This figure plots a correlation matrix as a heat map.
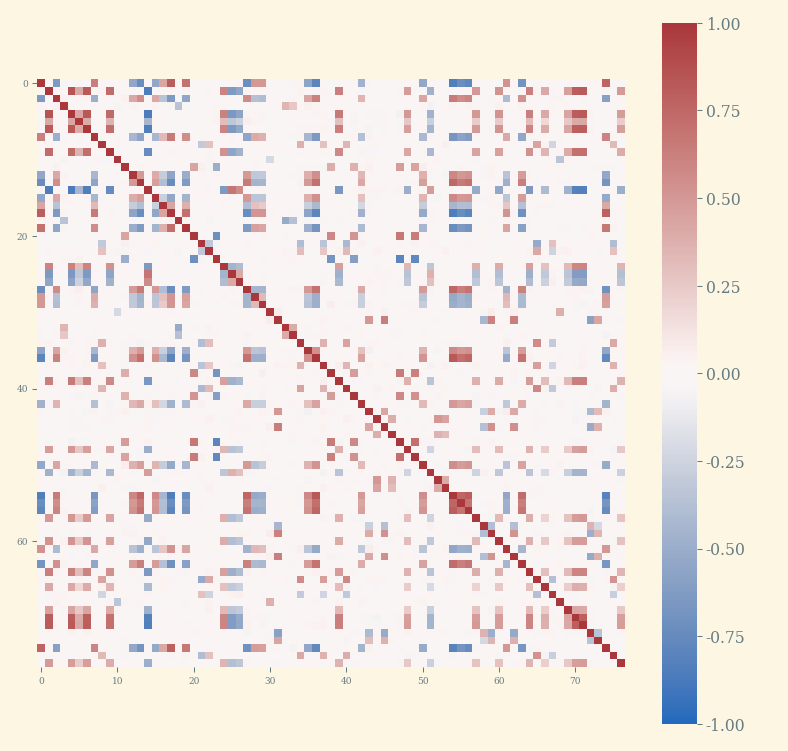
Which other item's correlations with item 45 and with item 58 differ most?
31
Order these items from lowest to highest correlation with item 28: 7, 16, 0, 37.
37, 16, 7, 0
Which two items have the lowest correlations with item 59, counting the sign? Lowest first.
72, 58
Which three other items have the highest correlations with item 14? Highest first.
25, 26, 51
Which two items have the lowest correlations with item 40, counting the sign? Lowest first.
21, 67
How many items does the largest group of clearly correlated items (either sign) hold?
22
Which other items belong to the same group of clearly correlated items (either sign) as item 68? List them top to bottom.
10, 30
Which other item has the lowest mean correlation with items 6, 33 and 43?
14
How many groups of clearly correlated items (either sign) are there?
8
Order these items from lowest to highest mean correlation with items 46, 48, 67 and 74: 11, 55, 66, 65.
55, 65, 11, 66
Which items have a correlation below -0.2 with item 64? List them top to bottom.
14, 25, 26, 51
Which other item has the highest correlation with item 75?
65
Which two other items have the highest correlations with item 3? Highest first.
32, 33
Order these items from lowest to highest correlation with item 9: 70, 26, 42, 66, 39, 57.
26, 42, 66, 57, 39, 70
